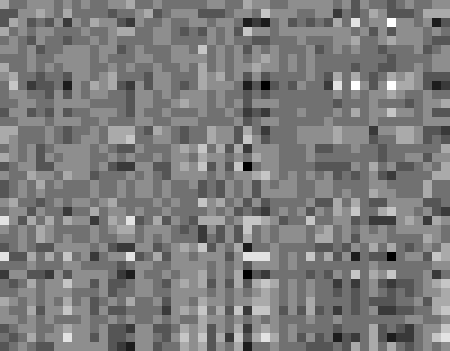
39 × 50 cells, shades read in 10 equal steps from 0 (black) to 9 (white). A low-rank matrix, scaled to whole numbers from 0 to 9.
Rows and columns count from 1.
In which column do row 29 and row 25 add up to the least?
44
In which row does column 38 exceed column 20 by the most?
10
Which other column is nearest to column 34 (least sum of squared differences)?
41
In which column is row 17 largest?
23
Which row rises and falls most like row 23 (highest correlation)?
9
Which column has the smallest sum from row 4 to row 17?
30
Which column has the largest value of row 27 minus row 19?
28
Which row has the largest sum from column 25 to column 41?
29
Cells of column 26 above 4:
12
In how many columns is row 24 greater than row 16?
11
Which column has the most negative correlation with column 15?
16
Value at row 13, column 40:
6
